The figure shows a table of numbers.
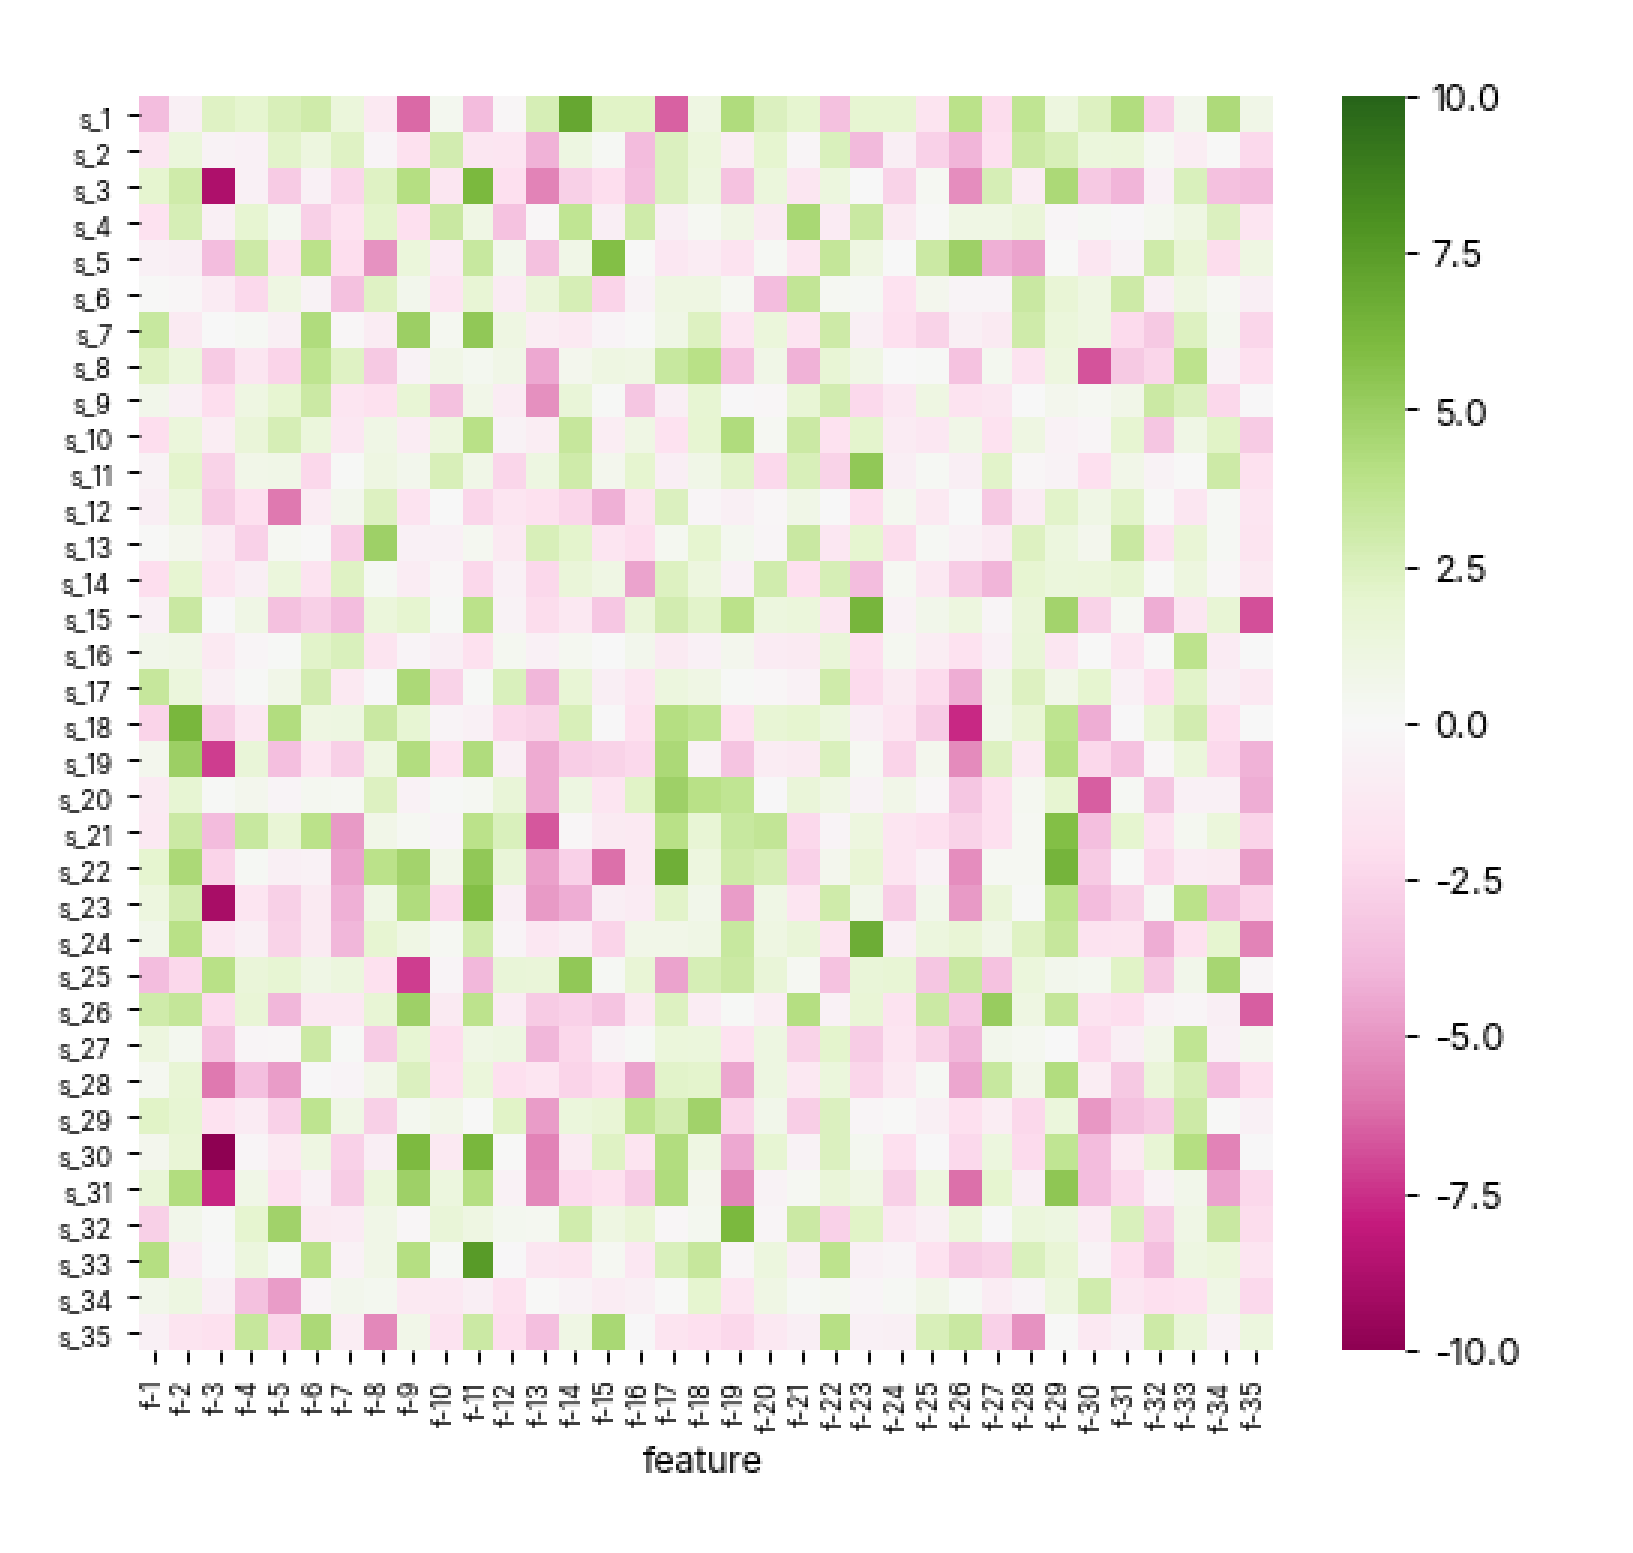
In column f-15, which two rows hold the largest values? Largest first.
s_5, s_35
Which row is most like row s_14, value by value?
s_2
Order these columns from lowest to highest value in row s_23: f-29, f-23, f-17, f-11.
f-23, f-17, f-29, f-11
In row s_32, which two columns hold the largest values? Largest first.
f-19, f-5
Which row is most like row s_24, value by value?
s_15
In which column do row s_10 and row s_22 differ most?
f-17
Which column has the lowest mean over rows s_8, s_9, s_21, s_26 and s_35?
f-13
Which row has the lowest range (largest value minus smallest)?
s_16
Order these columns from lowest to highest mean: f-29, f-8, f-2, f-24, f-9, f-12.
f-24, f-12, f-8, f-9, f-2, f-29
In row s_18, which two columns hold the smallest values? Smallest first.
f-26, f-30
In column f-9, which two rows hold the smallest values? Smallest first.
s_25, s_1
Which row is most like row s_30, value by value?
s_23
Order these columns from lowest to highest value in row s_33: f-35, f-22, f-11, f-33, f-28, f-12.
f-35, f-12, f-33, f-28, f-22, f-11
